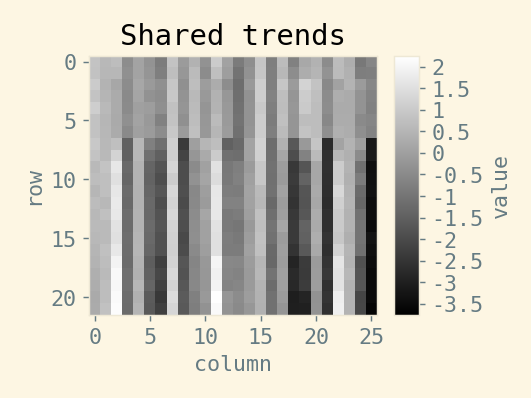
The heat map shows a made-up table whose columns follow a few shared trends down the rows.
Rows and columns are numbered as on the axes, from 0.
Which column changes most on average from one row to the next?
19
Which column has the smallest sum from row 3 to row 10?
25
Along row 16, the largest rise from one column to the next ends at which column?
22
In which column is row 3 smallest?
13
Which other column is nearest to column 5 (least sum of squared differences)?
3
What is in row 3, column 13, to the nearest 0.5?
-1
